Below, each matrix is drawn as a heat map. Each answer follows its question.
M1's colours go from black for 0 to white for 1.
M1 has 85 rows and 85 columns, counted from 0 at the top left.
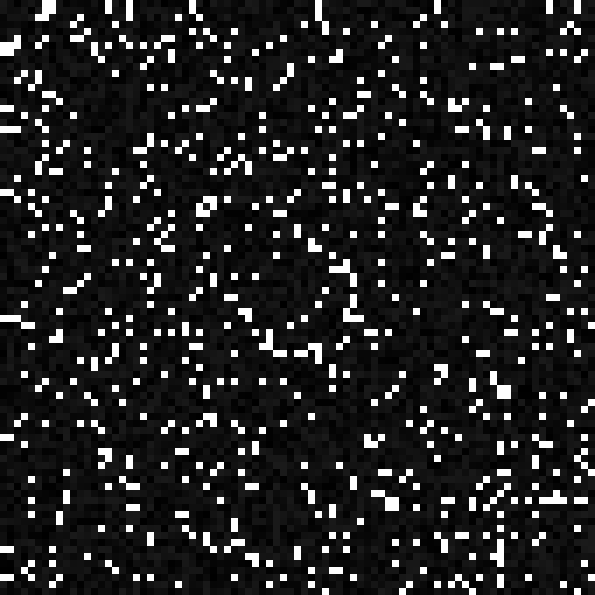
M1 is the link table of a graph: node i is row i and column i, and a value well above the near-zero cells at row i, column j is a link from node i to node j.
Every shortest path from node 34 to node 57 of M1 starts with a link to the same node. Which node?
node 67
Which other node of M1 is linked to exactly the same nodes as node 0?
node 1
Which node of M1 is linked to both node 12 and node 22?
node 39
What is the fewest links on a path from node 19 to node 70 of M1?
2
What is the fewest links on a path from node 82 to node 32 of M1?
2
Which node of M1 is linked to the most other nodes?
node 71
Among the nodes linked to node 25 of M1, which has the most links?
node 21
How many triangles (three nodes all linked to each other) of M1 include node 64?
3
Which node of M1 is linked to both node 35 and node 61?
node 23
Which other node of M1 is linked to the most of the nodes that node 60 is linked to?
node 5
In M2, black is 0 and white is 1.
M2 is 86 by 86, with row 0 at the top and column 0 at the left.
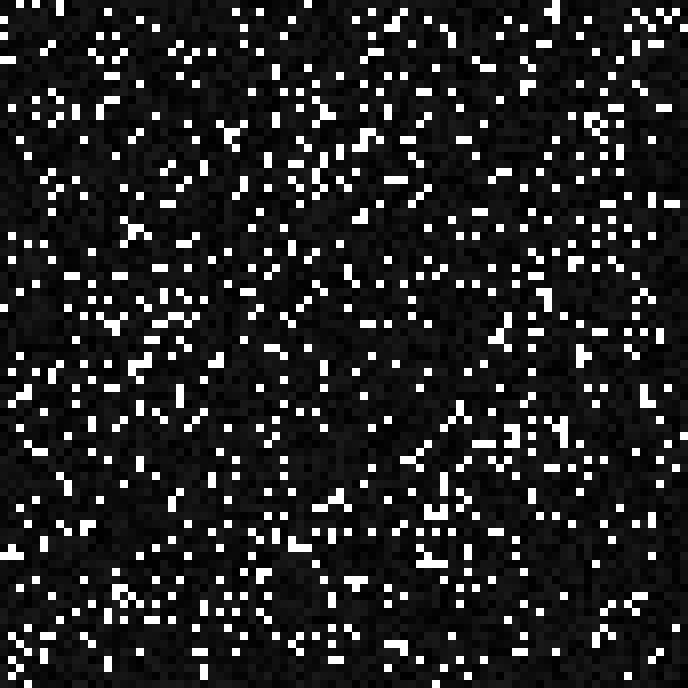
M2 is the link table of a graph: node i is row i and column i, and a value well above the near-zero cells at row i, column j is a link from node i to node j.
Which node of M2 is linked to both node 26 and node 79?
node 6
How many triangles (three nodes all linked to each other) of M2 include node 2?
7
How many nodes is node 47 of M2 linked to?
5
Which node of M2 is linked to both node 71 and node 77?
node 33
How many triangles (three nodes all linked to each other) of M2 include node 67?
1
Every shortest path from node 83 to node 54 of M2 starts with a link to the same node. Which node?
node 55
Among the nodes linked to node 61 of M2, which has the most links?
node 66
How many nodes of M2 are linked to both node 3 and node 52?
1
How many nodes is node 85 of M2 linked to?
2
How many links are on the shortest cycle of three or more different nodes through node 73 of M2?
3
